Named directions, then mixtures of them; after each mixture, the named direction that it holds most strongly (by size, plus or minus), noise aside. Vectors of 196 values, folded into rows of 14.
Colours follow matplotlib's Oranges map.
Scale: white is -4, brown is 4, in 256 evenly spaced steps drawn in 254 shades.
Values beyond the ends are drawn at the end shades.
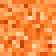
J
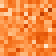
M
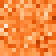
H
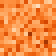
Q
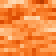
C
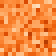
Q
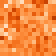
H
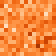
H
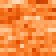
C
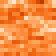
C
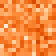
H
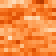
C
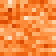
C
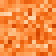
M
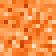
J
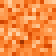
J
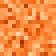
J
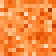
M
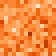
Q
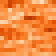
C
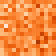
H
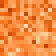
M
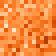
H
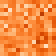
M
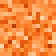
J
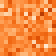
M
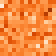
H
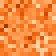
H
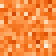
Q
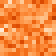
H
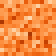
Q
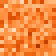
Q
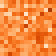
M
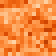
Q
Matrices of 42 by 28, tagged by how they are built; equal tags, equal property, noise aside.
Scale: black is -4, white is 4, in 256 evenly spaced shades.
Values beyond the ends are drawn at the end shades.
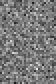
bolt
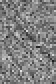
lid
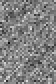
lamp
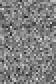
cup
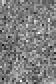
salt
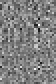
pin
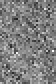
lid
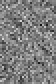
lid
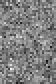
salt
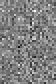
pin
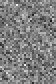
lid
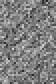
lamp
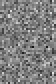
bolt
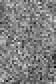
salt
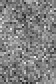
salt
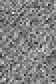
lamp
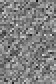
lamp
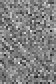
lid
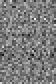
cup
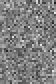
pin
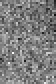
salt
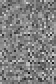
pin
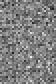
bolt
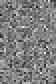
pin
